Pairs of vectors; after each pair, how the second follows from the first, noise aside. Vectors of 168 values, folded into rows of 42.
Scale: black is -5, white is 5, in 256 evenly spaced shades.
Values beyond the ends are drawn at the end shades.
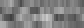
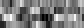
negated, scaled up.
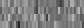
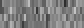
reversed.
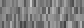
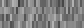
reversed.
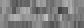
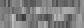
reversed.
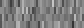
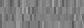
shrunk.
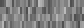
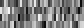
reversed, negated, scaled up.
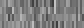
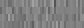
negated, shrunk.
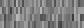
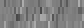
negated, partly zeroed.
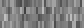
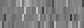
negated, partly zeroed.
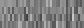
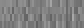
shrunk.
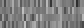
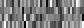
negated, scaled up.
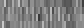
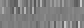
reversed, partly zeroed.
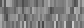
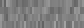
shrunk.
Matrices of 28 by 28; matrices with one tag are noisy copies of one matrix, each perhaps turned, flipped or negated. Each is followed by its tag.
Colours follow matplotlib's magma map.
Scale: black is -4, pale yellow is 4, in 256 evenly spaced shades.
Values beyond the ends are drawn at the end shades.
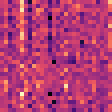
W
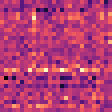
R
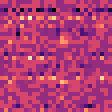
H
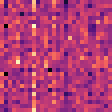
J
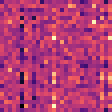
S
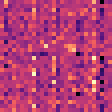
H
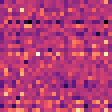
S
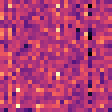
S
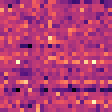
W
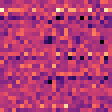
H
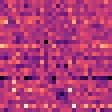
J
